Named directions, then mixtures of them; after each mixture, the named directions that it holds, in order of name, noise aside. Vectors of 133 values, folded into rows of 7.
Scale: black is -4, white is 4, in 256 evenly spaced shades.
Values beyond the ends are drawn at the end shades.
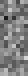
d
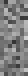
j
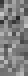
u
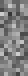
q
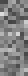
j, q, u.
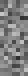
j, q.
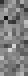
d, j, u.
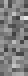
j, q, u.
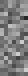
j, q.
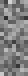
d, j.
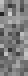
q, u.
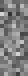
q.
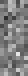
d, q.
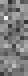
d, j.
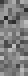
d, j, u.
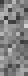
j, u.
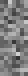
d, j, q.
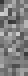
j, q, u.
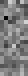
d, j, u.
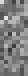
d, u.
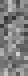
d, q.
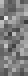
d, u.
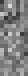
d, q, u.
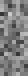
q.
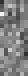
q, u.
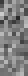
u.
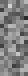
d, j, q.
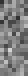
u.
